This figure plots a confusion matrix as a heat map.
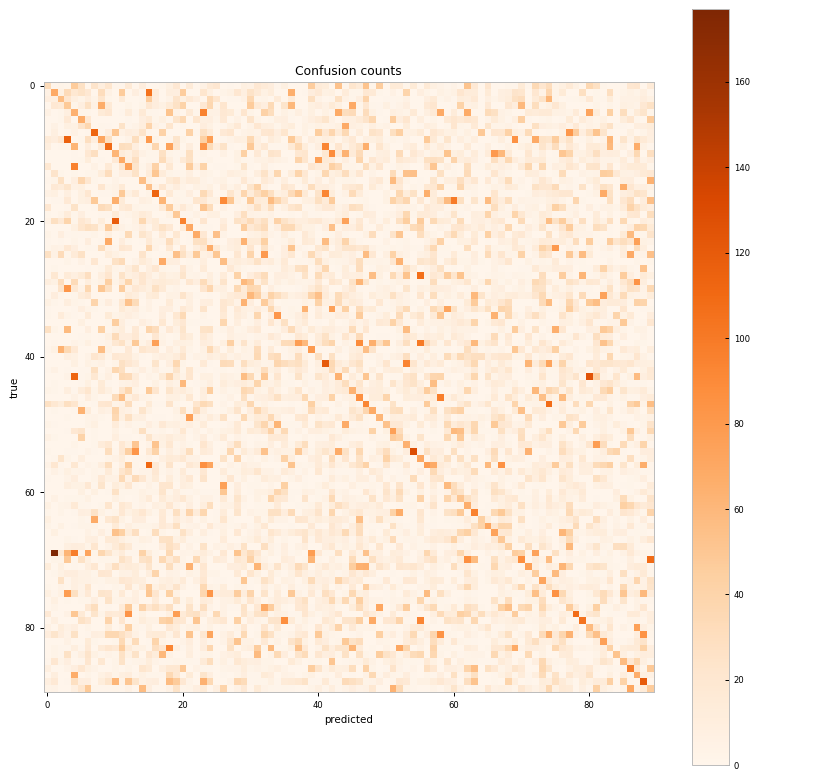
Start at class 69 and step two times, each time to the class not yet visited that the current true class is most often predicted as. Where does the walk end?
15
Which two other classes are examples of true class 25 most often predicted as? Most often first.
32, 86
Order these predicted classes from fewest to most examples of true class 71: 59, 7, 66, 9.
59, 9, 7, 66
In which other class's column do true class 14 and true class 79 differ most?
55
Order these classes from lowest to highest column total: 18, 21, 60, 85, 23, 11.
21, 60, 85, 18, 11, 23
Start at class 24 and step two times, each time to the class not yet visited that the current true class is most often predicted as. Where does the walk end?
3
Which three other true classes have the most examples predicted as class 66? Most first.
10, 34, 50
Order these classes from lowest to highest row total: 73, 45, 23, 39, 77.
73, 39, 23, 45, 77
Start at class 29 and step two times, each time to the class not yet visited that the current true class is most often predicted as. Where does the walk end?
4
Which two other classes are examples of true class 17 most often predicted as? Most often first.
60, 26
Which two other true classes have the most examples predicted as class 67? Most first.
56, 10
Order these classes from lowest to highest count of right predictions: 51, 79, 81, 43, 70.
81, 43, 51, 70, 79
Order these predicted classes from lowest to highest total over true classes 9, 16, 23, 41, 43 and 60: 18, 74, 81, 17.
17, 81, 74, 18
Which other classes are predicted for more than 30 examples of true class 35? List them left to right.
10, 26, 51, 63, 85
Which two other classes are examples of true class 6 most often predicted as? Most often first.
44, 15
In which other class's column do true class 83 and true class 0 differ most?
18
